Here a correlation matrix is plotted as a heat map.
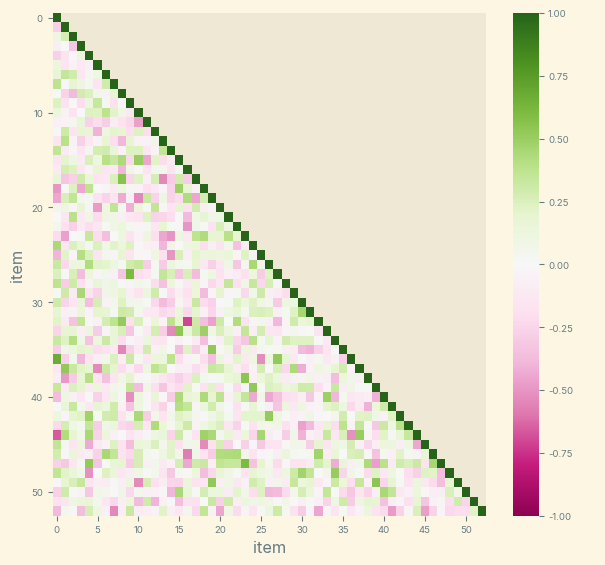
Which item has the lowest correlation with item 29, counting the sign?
18
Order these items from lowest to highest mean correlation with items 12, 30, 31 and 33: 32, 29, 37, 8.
37, 32, 29, 8
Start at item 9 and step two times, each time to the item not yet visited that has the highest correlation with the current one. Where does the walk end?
36
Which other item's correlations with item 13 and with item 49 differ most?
39
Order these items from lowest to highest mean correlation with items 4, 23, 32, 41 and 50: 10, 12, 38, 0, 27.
27, 0, 12, 38, 10
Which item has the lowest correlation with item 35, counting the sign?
8
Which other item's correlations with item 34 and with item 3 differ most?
2
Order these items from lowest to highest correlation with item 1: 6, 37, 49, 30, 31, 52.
30, 31, 52, 49, 6, 37
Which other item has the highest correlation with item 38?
23
